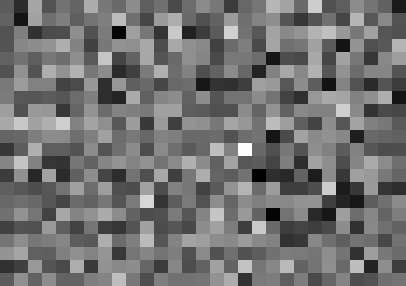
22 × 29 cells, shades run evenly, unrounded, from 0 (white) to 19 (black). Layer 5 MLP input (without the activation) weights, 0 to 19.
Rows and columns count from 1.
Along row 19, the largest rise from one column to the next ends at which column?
12
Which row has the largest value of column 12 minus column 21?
21
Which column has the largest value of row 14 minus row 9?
25
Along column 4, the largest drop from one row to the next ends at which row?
14
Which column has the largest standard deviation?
20
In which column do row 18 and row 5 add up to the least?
11
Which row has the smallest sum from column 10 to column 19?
19
